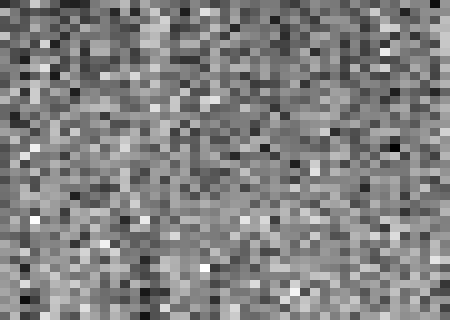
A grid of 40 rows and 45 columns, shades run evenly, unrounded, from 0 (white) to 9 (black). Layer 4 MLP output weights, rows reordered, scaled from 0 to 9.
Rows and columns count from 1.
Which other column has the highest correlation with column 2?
29
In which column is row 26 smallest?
14
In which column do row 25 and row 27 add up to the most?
41
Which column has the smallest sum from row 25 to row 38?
40
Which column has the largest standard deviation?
3
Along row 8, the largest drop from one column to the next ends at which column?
4
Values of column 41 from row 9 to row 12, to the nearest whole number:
6 4 3 5
